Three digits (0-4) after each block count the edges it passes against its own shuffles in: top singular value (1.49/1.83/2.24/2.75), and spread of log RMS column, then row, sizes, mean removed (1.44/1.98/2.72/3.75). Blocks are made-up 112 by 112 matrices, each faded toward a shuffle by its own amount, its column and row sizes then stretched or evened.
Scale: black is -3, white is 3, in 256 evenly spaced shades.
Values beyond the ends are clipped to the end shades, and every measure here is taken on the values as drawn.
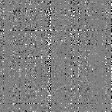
3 4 3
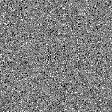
1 1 0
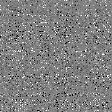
0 2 3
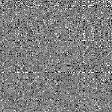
3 2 3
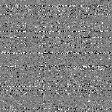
1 2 4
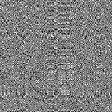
4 1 1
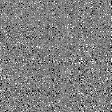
1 3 3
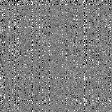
1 4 3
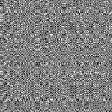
4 0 3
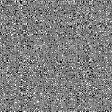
3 1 2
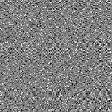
4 1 1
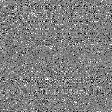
3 0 3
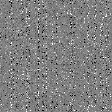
0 3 1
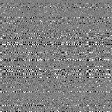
4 1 4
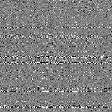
4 1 4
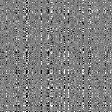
4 4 3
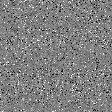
0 0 2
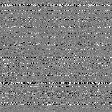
3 1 4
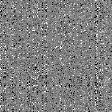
2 3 2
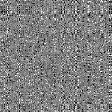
4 3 1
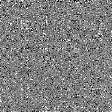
2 1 2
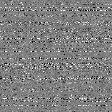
2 0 4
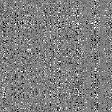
1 4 3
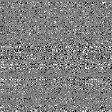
2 2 4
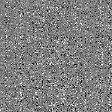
0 3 2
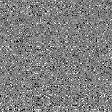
3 0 3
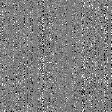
0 4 0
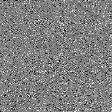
2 1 2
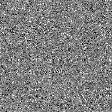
1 1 2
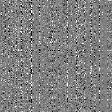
3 4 1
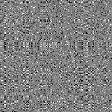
4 2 2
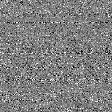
2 0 3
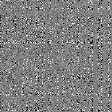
0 4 3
